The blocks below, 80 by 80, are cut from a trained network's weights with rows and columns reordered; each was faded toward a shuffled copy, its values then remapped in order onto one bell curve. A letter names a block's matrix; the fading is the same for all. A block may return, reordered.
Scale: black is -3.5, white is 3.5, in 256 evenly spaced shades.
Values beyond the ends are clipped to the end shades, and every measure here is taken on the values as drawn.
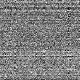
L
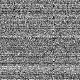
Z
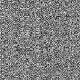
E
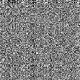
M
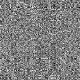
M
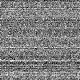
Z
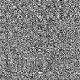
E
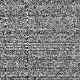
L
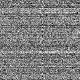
Z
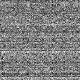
L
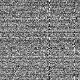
L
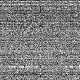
Z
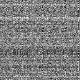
L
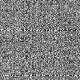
M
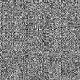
M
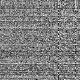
L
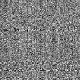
M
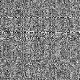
M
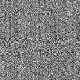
M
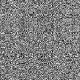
E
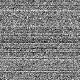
Z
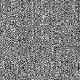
M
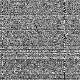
L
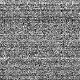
L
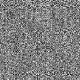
M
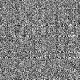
E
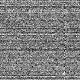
Z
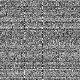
L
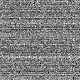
Z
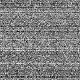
Z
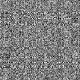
E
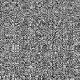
E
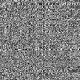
M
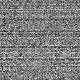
L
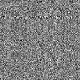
E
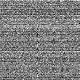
Z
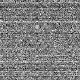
L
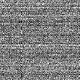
L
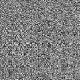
E
